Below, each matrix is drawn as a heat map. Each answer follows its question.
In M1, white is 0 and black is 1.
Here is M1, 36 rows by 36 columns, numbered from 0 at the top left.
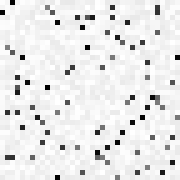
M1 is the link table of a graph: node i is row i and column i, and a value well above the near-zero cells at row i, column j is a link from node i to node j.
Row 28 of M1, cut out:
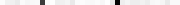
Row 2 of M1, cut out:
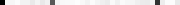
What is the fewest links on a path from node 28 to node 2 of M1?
6
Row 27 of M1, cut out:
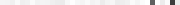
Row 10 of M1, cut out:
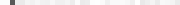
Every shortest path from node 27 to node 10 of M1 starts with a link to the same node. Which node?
node 30
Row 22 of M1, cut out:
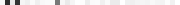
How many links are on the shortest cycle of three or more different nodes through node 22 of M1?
5
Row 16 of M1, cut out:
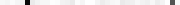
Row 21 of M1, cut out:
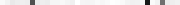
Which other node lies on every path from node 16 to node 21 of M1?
node 34
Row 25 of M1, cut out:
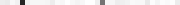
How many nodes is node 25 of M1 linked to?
2
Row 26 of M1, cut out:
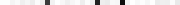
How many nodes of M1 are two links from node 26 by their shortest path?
5
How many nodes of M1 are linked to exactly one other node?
8
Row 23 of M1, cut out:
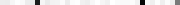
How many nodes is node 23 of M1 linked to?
3
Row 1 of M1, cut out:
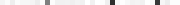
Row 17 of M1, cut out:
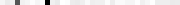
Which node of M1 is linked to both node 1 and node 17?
node 9
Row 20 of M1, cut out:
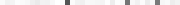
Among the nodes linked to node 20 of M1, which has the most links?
node 31
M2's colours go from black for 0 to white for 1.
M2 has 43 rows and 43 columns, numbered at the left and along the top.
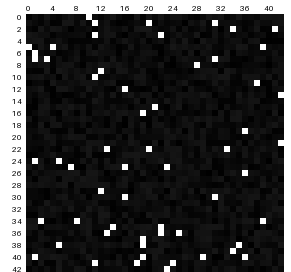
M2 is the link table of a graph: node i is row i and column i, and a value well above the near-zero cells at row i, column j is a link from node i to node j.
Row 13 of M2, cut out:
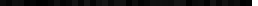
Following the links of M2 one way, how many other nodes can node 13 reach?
2
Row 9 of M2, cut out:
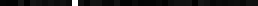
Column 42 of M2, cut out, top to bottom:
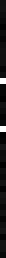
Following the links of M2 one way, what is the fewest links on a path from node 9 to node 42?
6
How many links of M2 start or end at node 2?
3
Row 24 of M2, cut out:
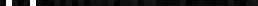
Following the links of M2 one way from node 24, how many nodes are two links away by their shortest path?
6
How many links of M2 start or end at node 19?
5
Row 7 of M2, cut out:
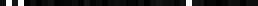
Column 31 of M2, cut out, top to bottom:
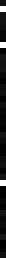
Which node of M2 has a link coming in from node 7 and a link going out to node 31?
node 1
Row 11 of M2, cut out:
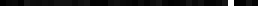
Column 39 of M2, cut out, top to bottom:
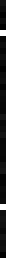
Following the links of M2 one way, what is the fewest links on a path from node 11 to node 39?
3
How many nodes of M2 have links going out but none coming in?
7
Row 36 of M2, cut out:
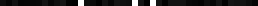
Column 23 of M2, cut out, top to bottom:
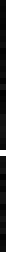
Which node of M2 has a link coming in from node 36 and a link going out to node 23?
node 25
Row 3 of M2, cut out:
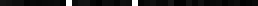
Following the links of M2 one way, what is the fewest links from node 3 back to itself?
7
